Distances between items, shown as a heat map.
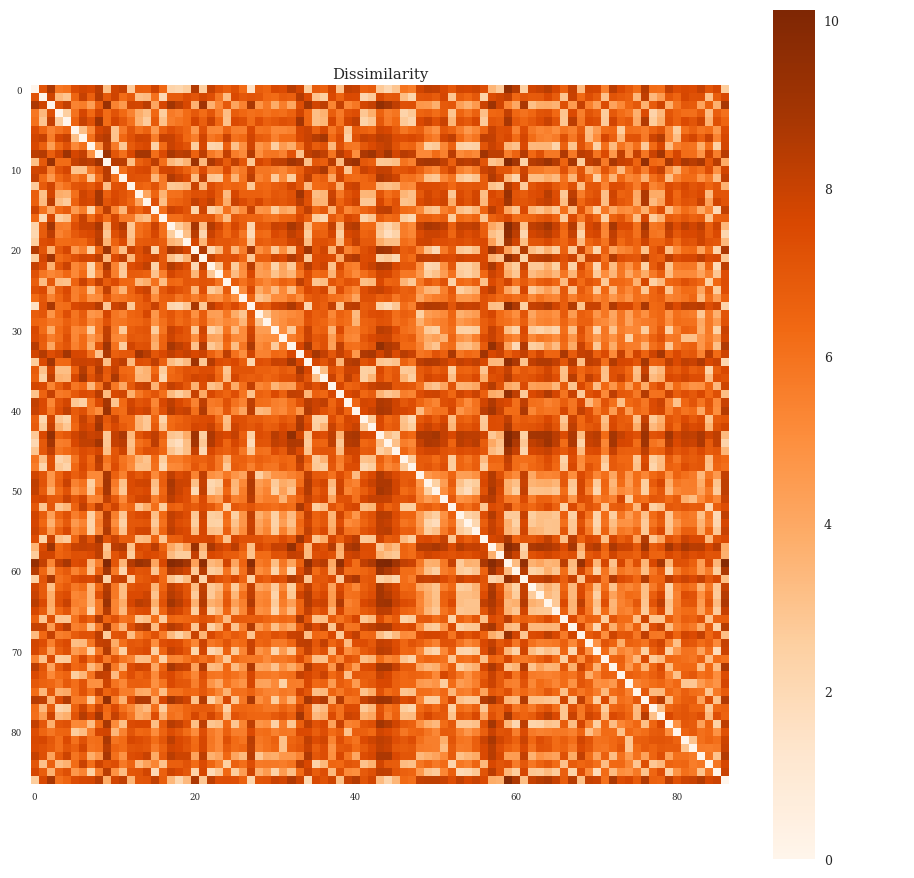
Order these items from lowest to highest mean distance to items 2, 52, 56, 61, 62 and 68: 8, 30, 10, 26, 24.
24, 30, 26, 10, 8
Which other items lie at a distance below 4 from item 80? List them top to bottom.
5, 6, 10, 39, 69, 73
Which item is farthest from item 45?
59
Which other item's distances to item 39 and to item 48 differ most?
6
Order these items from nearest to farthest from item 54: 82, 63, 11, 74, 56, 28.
11, 63, 28, 74, 82, 56
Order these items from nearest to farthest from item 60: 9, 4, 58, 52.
52, 4, 58, 9
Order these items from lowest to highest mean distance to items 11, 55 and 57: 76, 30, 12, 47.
30, 76, 12, 47
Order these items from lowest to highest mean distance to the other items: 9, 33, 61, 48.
48, 61, 9, 33
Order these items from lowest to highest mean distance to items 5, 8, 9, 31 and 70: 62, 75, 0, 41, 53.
53, 62, 75, 0, 41
